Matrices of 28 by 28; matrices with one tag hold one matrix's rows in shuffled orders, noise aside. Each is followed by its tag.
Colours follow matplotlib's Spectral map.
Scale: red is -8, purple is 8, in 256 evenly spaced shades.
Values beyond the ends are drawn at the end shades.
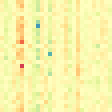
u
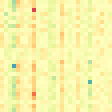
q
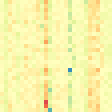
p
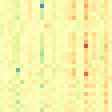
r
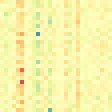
u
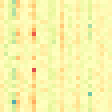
q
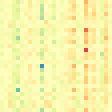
r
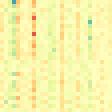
q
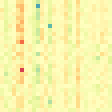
u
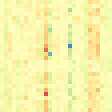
p
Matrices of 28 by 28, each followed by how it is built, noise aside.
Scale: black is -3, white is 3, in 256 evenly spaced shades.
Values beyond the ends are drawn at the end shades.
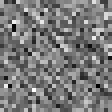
Toeplitz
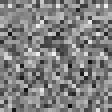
repeating columns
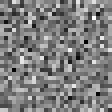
noise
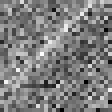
Hankel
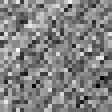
Hankel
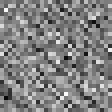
Toeplitz
